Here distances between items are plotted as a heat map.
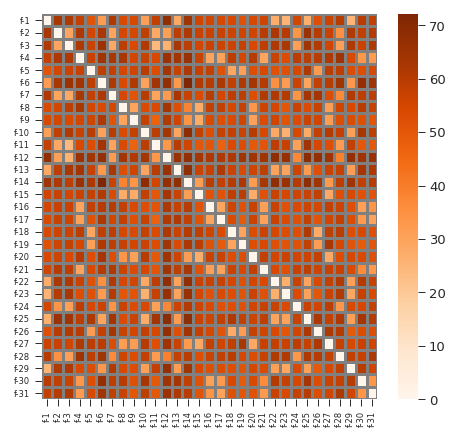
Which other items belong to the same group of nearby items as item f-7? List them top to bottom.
f-2, f-3, f-11, f-12, f-24, f-28
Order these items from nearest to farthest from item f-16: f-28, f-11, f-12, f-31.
f-31, f-11, f-28, f-12
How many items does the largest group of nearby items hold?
8
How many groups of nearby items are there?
5
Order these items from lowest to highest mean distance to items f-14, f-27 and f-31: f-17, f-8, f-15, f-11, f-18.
f-15, f-8, f-17, f-11, f-18
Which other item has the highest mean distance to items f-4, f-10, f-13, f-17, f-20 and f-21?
f-12
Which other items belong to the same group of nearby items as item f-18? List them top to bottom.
f-5, f-19, f-26
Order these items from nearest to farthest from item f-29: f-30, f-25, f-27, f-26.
f-25, f-26, f-27, f-30
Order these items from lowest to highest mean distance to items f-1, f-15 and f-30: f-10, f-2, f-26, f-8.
f-8, f-10, f-26, f-2
